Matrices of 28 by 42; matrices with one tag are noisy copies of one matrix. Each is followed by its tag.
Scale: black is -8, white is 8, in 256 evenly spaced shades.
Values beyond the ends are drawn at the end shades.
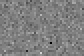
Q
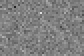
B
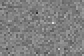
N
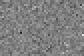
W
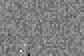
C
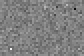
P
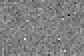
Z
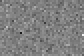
W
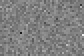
W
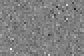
P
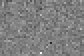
Q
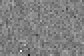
C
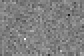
Z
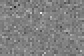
B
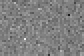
Z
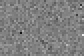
W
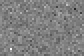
P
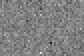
Q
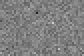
N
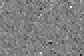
Q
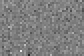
C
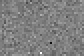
Q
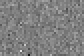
C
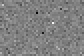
N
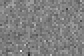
C
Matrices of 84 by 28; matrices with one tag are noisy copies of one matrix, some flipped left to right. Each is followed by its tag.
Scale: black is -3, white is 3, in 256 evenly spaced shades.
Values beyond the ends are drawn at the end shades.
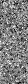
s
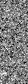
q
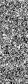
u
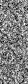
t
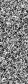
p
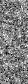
u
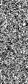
t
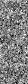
u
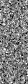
t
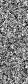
t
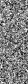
t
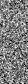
t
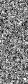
p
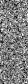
t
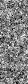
u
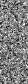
t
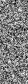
q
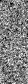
s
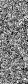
p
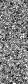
s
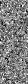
p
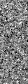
p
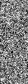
p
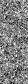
u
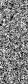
t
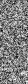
q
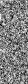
t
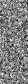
p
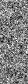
u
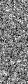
q
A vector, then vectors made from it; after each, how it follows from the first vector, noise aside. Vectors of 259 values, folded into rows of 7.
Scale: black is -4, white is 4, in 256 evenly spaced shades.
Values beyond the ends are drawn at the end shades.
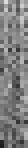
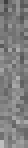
negated, shrunk.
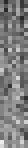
negated.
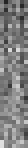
negated.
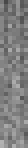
negated, shrunk.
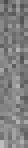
negated, shrunk.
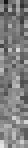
negated.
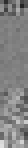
negated, partly zeroed.
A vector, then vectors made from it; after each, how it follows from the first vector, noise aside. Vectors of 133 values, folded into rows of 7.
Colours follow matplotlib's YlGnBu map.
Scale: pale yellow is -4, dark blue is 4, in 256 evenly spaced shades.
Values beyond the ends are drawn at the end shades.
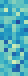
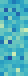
negated, partly zeroed.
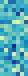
negated.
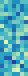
negated.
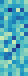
wrapped around.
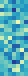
negated.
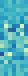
reversed, negated, partly zeroed.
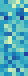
wrapped around, negated.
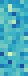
reversed, negated, partly zeroed.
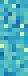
reversed, negated, partly zeroed.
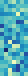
copied.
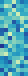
wrapped around, negated.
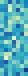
wrapped around, negated.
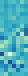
reversed, negated, partly zeroed.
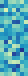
copied.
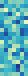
copied.
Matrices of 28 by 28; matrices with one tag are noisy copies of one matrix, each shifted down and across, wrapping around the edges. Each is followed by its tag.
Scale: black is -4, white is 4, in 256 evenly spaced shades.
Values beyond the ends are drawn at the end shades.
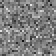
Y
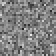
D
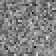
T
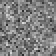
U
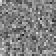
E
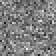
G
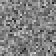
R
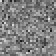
G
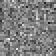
E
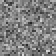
U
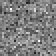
G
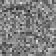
E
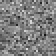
G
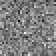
Y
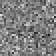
E
